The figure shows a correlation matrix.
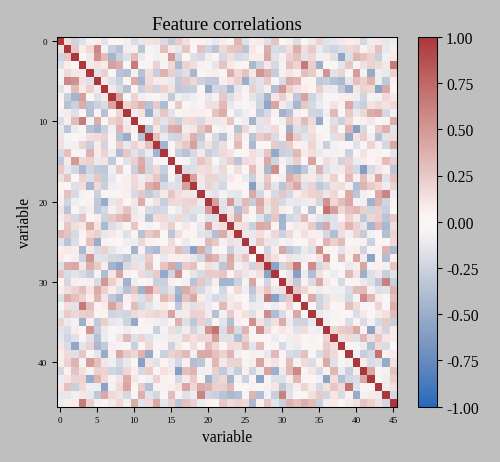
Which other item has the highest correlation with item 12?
31
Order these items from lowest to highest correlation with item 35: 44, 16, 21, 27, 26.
21, 27, 44, 16, 26
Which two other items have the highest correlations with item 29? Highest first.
16, 8
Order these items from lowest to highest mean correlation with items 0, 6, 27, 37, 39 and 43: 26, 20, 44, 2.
2, 44, 26, 20
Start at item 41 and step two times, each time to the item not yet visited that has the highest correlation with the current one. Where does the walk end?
28
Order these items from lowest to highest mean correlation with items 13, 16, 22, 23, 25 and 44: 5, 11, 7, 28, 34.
5, 28, 7, 34, 11
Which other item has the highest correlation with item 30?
44
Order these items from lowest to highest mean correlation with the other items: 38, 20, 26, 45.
26, 38, 20, 45
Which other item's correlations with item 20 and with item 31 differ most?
11
